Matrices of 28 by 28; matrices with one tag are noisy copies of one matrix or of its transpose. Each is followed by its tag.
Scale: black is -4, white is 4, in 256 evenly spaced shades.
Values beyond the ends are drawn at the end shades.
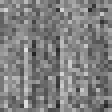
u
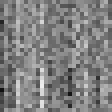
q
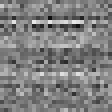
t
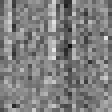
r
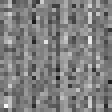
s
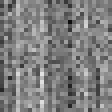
q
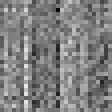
u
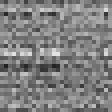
r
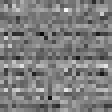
s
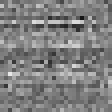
t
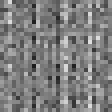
s
